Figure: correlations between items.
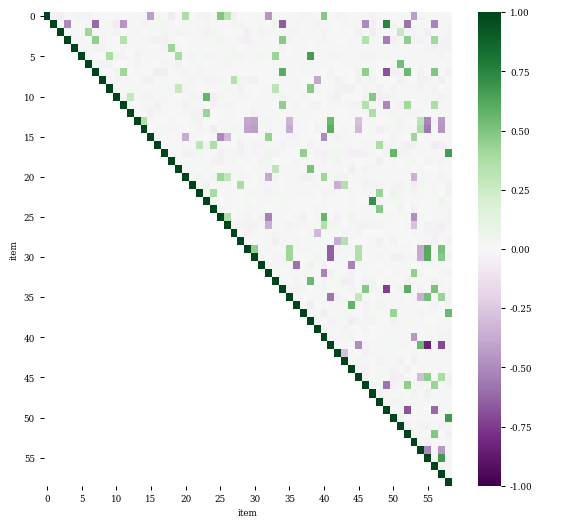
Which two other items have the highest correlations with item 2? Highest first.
6, 51
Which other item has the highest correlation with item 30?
55
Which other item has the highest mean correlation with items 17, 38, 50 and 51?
58
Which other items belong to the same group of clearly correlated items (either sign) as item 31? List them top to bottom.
36, 44
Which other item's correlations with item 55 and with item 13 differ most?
41
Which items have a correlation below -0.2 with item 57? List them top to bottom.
13, 14, 41, 54
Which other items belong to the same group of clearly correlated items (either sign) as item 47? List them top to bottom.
10, 12, 23
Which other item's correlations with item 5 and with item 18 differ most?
38
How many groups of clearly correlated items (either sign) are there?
12
